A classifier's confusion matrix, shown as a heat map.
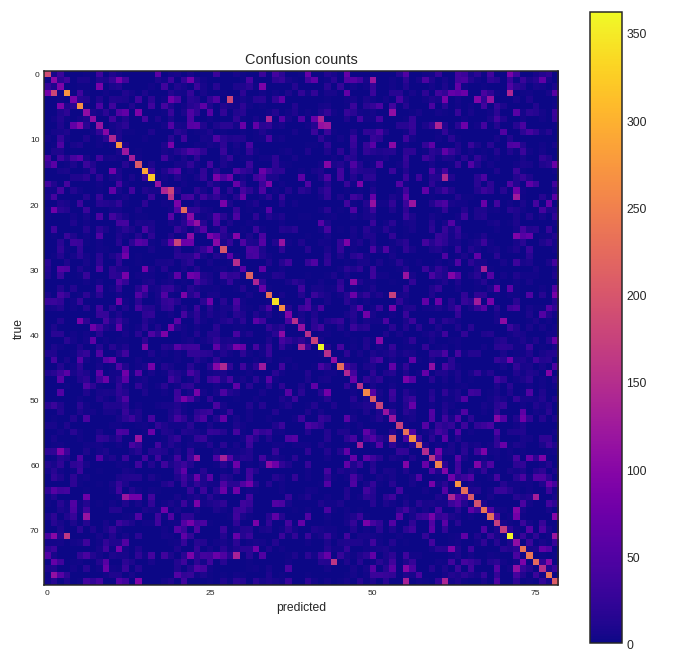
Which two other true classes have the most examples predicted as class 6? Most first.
68, 65
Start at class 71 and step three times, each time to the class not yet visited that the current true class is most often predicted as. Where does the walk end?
50
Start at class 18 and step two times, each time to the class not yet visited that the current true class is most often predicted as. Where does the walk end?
72
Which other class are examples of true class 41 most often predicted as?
51
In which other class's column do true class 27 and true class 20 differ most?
56
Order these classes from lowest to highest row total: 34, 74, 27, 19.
27, 19, 34, 74
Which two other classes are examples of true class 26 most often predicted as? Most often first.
20, 36
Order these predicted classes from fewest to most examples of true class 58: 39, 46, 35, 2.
39, 35, 46, 2
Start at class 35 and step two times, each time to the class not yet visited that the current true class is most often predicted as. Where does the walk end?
23
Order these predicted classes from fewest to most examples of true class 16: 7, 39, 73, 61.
7, 73, 39, 61
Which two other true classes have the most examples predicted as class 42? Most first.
7, 8
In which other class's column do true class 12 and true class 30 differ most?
67
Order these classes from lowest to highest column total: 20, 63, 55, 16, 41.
41, 16, 20, 63, 55
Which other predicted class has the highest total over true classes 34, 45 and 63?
53
